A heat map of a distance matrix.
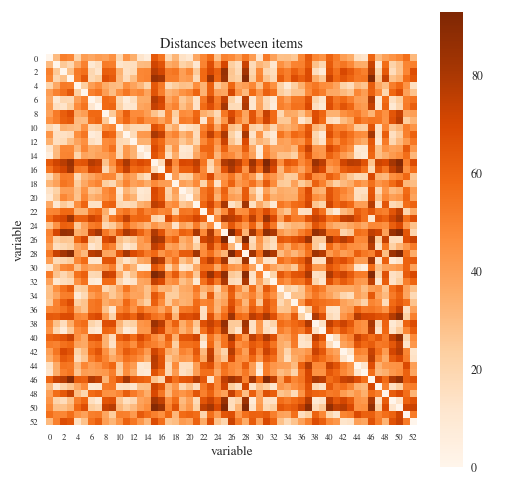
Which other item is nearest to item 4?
34
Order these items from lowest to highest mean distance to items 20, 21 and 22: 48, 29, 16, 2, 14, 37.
14, 29, 2, 37, 48, 16
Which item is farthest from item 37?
50
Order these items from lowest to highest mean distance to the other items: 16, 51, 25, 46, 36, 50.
36, 51, 50, 16, 25, 46
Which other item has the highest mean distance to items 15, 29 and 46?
25
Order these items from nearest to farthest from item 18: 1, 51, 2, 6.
51, 1, 6, 2
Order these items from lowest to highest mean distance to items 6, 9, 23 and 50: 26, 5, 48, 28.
26, 5, 48, 28
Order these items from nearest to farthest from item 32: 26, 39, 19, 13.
39, 26, 19, 13
